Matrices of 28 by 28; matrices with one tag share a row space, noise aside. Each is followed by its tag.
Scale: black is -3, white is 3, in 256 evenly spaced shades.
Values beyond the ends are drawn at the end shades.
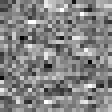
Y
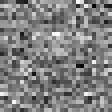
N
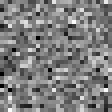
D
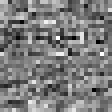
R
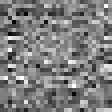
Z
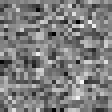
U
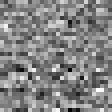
R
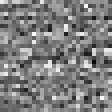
N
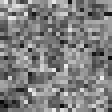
R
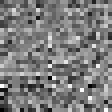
D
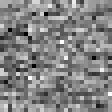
R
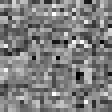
N
